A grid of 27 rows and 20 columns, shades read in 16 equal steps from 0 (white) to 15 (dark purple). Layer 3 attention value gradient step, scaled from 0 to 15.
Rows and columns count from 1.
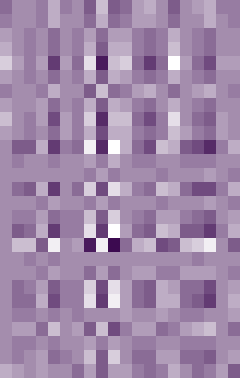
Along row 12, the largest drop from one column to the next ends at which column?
10
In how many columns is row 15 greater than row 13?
1
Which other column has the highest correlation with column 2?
16
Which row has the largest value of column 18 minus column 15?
5
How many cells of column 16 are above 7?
10
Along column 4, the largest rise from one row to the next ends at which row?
18
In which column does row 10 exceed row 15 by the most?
9
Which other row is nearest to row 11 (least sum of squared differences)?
17
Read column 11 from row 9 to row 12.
4 5 5 7
